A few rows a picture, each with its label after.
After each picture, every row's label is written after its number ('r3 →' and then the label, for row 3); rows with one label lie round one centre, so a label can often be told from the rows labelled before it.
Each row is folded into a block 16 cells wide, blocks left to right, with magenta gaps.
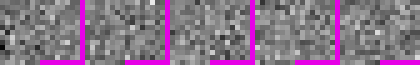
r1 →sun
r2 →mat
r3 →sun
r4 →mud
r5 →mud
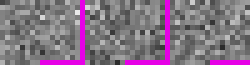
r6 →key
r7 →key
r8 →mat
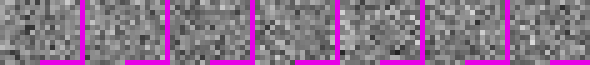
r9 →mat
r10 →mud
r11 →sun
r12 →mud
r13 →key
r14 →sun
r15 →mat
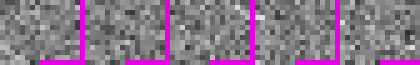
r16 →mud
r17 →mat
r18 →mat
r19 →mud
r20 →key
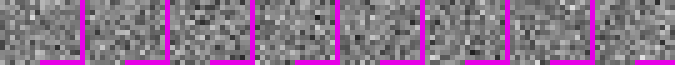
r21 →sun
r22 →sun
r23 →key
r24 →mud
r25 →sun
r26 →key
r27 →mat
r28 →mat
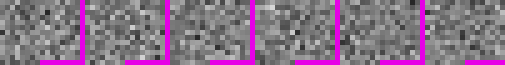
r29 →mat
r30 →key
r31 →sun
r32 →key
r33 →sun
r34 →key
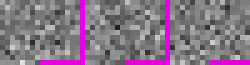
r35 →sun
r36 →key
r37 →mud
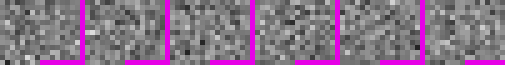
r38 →key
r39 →key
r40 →mud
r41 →key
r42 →mat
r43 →key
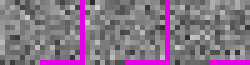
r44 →key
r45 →key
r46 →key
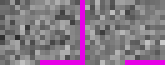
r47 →sun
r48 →key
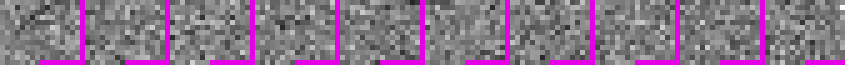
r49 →key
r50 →sun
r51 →sun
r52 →key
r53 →key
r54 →key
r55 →mat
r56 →sun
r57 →key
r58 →mud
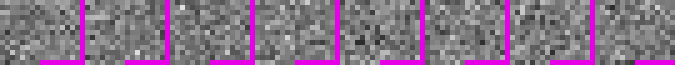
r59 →mat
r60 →mud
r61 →key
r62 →mat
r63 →sun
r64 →sun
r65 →key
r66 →mat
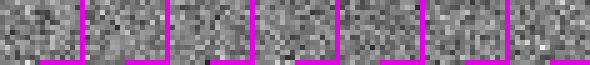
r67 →mat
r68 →mat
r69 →mat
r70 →sun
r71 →key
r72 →mud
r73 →mat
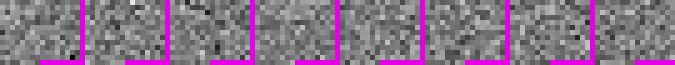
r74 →key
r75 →mat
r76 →key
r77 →mat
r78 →mat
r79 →sun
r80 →mud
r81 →mat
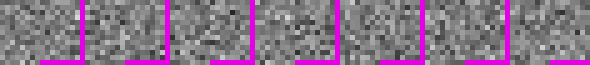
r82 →sun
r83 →key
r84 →sun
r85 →mat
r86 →sun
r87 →mud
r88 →mat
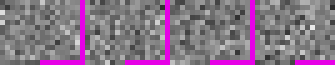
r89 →mud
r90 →sun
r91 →mud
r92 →mat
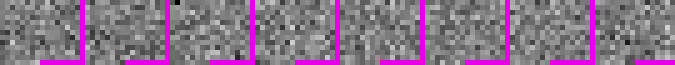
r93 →sun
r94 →mat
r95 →key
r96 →mat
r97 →mat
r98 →key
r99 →sun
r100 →sun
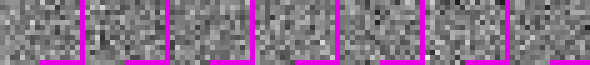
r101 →mud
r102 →sun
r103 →mud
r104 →sun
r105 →key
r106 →sun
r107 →key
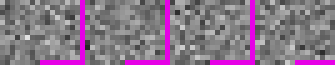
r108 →mat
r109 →sun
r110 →key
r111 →mat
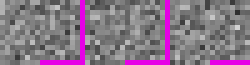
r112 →key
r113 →mud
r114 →key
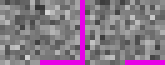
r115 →key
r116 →sun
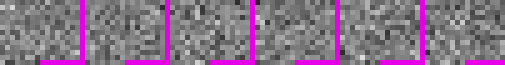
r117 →key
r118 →mat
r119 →sun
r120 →key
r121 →mud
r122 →mud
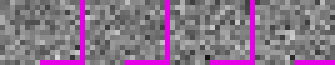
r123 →key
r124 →key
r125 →key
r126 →key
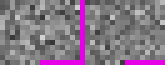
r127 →mud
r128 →key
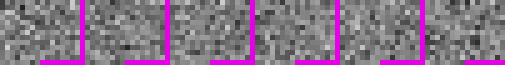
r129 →mud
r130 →mat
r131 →mud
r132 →sun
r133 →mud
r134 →sun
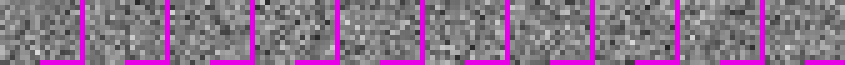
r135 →mat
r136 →key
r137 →mat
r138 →mud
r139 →mud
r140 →sun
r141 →key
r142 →mat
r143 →sun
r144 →mat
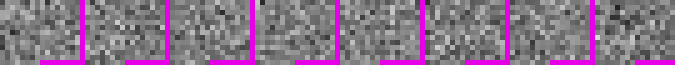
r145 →sun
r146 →mat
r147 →sun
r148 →key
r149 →sun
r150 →key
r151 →sun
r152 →key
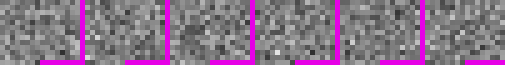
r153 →key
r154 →key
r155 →mat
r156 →mat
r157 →sun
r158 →key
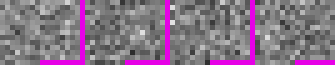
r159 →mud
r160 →key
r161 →mat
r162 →sun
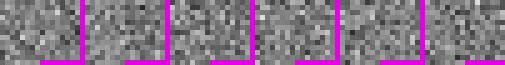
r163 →key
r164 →mat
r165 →key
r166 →sun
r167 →mat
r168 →mat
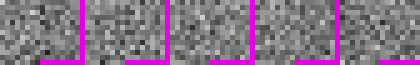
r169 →key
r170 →key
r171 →mat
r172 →mud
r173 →mat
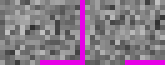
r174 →sun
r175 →key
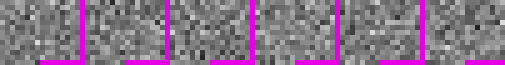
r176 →mat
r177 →sun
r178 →sun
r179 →sun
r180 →sun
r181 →key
